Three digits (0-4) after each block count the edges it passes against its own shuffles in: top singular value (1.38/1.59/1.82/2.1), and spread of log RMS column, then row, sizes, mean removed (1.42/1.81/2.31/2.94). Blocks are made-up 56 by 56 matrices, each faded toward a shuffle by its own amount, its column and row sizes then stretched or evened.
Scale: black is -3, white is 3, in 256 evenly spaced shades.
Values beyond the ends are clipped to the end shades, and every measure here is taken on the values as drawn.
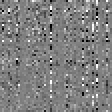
2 4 2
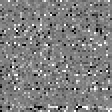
0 0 3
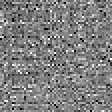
4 1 1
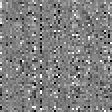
2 4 2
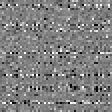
4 1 4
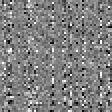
2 4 1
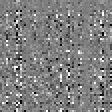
1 4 3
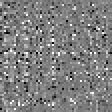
3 2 2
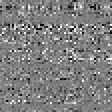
3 2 4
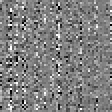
2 4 0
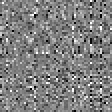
4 3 1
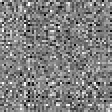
4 2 2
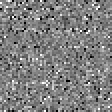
0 0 2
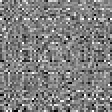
4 1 3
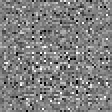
3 2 2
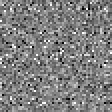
1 0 2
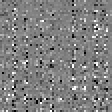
0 4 3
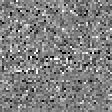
0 0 3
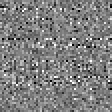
2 1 3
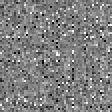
0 2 0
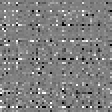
4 3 4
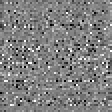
1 0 4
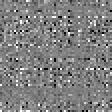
2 3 4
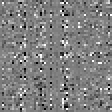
1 4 3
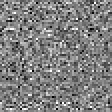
3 0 3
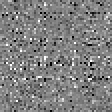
1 2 3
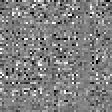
0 3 4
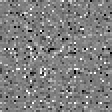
1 2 2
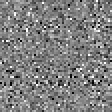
2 0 2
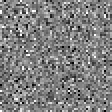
2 2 1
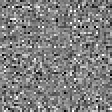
1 2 3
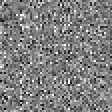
3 2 0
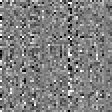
3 4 1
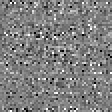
1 1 3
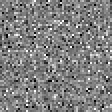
1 1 2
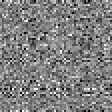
4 0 3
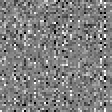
3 4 2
